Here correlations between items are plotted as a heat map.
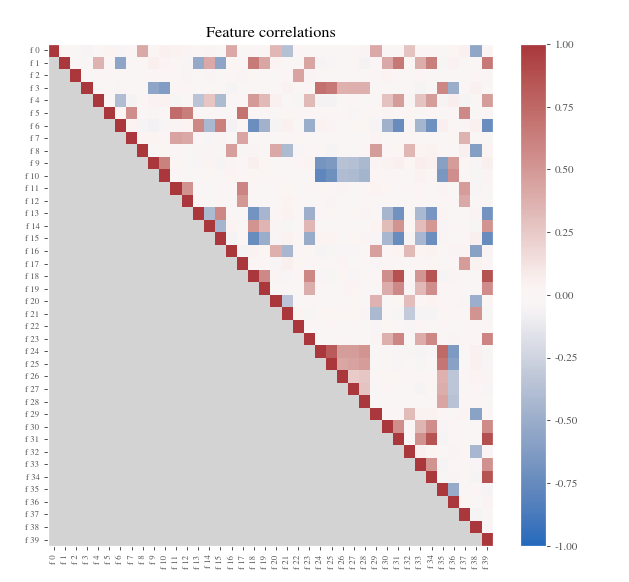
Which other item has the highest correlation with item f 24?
f 25
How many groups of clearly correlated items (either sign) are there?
5
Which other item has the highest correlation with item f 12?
f 5
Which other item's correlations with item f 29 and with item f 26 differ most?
f 38
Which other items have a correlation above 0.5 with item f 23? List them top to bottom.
f 18, f 31, f 34, f 39
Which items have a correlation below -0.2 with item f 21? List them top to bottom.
f 0, f 8, f 16, f 20, f 29, f 32
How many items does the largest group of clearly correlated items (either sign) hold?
14
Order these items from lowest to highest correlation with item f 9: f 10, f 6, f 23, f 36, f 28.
f 28, f 6, f 23, f 36, f 10
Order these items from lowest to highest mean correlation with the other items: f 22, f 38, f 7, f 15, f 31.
f 15, f 38, f 22, f 7, f 31
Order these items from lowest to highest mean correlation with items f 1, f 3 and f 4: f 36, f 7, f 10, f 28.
f 10, f 36, f 7, f 28
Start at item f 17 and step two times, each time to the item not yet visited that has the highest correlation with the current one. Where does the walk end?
f 11
